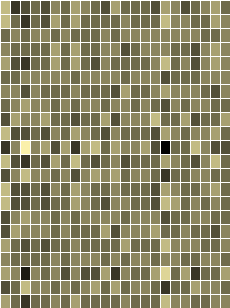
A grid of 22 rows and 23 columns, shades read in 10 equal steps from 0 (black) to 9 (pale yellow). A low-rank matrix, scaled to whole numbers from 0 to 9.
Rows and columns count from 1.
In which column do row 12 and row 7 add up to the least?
3
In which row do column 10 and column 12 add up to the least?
20
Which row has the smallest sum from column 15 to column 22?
11
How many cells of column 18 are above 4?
12
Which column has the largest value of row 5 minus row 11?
17
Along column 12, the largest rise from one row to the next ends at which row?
21
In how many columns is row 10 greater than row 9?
10
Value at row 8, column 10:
5
